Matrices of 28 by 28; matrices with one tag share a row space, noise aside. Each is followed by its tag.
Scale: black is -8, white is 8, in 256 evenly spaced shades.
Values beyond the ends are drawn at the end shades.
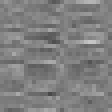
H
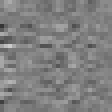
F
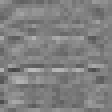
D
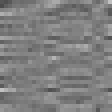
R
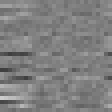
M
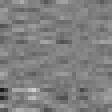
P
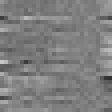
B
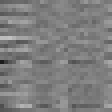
M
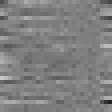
B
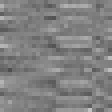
R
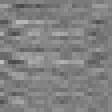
D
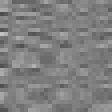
P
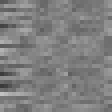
M
